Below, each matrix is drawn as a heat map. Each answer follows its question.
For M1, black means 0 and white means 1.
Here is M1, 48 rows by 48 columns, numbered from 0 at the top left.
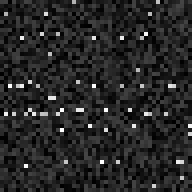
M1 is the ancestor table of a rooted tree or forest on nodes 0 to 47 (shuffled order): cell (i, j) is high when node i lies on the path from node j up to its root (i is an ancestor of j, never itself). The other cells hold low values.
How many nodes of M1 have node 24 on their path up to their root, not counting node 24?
2
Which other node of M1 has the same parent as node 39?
18
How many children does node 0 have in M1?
2
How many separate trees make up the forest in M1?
9
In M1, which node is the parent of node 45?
44
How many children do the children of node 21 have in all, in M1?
4
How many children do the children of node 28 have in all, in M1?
7
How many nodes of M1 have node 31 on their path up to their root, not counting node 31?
3
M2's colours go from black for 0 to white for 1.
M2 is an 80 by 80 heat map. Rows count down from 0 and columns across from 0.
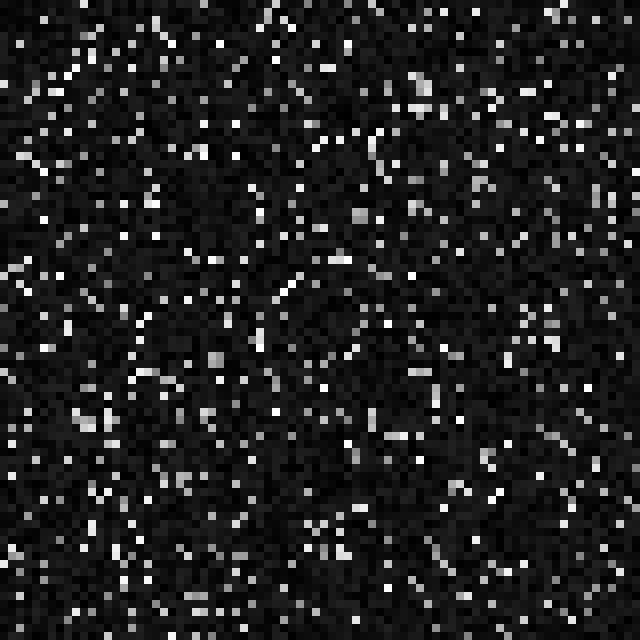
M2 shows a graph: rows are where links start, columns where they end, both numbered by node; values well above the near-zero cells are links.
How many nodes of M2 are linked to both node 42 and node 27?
2
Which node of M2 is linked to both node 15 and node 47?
node 38
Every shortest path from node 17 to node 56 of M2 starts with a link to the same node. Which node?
node 16
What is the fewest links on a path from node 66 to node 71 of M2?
4
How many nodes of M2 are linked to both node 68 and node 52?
5
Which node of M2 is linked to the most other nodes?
node 11
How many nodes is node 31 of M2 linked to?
7
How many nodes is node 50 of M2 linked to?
2
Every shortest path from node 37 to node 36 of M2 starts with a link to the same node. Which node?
node 29
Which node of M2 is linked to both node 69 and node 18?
node 72
